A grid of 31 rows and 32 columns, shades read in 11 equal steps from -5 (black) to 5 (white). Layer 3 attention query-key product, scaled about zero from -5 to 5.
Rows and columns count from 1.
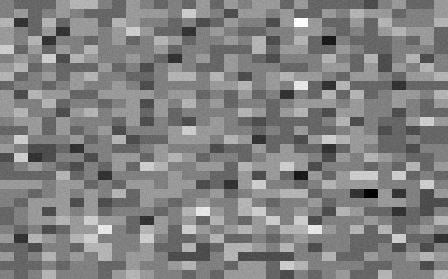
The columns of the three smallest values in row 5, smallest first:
24, 4, 20
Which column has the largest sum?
22
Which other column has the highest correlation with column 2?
25
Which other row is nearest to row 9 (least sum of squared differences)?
12
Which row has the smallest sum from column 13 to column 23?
29
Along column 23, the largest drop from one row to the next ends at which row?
27
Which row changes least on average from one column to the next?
30
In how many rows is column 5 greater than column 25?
9
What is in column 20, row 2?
0
